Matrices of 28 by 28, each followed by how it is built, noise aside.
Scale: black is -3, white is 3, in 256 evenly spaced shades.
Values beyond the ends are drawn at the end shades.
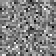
repeating rows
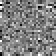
low rank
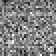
blocks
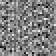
repeating rows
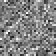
Hankel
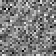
Hankel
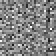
repeating rows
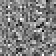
low rank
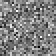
repeating rows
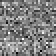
blocks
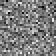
repeating rows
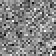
Hankel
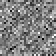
Hankel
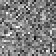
Hankel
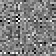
low rank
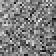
Hankel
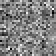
blocks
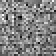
blocks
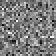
low rank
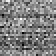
blocks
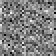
repeating rows
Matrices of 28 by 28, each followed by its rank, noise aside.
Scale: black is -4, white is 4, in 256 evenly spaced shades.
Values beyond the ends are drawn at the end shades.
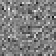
six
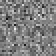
six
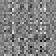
four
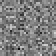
six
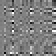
two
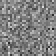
eight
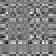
two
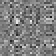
four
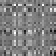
two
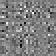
four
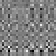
two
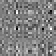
three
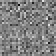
six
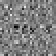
four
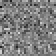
eight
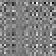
two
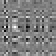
two
